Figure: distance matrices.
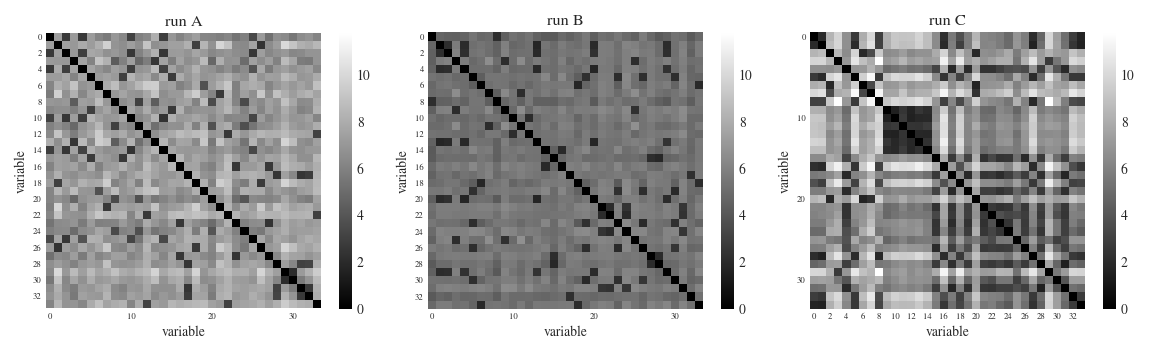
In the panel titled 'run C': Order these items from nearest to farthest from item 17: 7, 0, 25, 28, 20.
28, 25, 0, 20, 7
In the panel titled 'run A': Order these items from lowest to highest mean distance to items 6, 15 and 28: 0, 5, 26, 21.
5, 0, 26, 21
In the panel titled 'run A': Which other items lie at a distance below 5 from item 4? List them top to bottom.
0, 2, 10, 14, 25
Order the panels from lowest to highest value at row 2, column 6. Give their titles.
run C, run B, run A
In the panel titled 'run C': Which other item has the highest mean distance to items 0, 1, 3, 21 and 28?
7
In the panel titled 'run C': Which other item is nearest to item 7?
20
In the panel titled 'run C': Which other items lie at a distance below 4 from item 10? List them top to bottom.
9, 11, 12, 13, 14
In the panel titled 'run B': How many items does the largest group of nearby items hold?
6
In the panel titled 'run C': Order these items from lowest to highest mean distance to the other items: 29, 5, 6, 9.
9, 5, 6, 29
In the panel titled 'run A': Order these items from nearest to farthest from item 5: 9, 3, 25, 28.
9, 3, 28, 25
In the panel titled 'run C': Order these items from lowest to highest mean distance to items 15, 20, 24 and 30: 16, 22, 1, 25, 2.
22, 25, 2, 1, 16
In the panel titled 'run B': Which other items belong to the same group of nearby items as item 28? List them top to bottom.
15, 27
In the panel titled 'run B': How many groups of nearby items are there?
11
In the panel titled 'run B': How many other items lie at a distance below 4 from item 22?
3
